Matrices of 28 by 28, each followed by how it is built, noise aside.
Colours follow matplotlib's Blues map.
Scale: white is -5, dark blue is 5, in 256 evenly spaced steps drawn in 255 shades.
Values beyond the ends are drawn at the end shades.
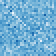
diagonal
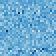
uneven rows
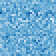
uneven rows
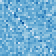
diagonal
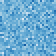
noise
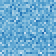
repeating columns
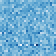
uneven rows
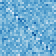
diagonal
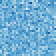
noise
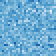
uneven rows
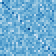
diagonal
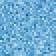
noise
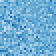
lower triangular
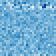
uneven rows
